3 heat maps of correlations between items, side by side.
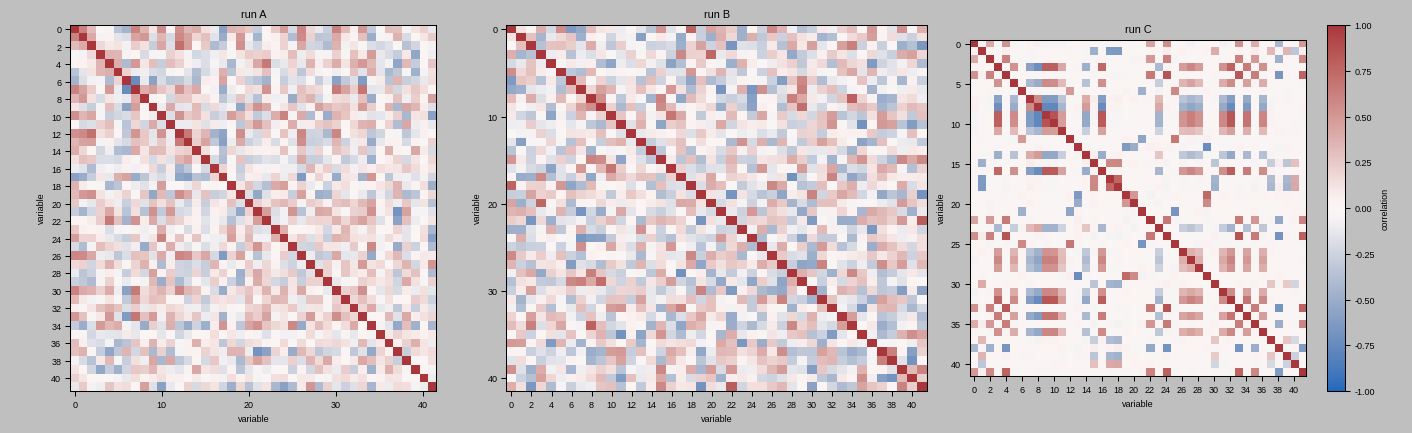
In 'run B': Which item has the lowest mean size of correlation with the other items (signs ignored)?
12
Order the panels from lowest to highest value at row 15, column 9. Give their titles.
run A, run C, run B
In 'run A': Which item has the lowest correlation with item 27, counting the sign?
10
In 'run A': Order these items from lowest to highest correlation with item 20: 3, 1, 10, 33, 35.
1, 35, 10, 3, 33
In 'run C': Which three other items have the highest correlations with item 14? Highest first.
8, 7, 23
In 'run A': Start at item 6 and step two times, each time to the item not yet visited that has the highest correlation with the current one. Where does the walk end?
34
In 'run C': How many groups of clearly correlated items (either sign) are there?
5
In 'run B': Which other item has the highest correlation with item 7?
29
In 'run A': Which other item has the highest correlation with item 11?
21
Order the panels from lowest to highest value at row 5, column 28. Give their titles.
run A, run B, run C
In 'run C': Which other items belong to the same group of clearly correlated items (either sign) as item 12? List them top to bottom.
6, 21, 25
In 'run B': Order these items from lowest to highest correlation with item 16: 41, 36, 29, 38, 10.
36, 41, 38, 29, 10
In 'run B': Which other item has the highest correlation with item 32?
17
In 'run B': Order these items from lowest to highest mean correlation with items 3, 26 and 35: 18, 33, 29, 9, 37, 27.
37, 29, 33, 27, 9, 18
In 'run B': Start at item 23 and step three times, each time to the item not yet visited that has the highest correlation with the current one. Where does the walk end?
27
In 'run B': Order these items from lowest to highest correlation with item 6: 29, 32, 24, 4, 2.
32, 24, 4, 2, 29
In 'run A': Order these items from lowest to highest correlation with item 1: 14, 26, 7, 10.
14, 10, 7, 26
